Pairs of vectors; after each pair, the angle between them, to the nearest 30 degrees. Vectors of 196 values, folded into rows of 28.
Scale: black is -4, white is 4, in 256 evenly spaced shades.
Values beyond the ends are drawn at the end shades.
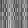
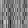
150 degrees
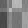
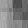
150 degrees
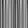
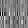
60 degrees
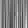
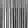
120 degrees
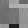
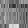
150 degrees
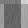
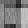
60 degrees
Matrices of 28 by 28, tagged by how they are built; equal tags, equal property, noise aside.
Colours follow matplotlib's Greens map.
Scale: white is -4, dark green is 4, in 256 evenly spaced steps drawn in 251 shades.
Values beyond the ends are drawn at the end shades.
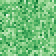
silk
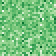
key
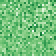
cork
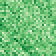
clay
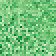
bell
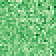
cork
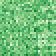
silk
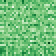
silk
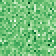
key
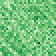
clay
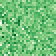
bell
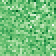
cork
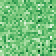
key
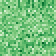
silk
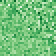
cork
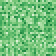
silk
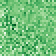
bell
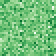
key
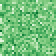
key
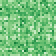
silk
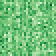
silk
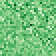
cork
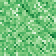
clay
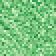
clay
